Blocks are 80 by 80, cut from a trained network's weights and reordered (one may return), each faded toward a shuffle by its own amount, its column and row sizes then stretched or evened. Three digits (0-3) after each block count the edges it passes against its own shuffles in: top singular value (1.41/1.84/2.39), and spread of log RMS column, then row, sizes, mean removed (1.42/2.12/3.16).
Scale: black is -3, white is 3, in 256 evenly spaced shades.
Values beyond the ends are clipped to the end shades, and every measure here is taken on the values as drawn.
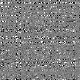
1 2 3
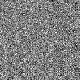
2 0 0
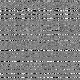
3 0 3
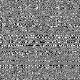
2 0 3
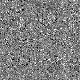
1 0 1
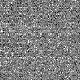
2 1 0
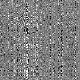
2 3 1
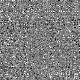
1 1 1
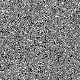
0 1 0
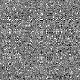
2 1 1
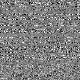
0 0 3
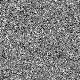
0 0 0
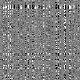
3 3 2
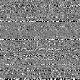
2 0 3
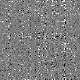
0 2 2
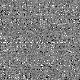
1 1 2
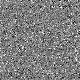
0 0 1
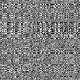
3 0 3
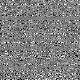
0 0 3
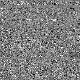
0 1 2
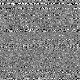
2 0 3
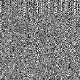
2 2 1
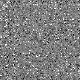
0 1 1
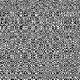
3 1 3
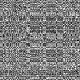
3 1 0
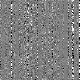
2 3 0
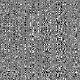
2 3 2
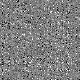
0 2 1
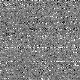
1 0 2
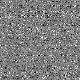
0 0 2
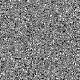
2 1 0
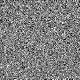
1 0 1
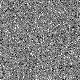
0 0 0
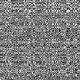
3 1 2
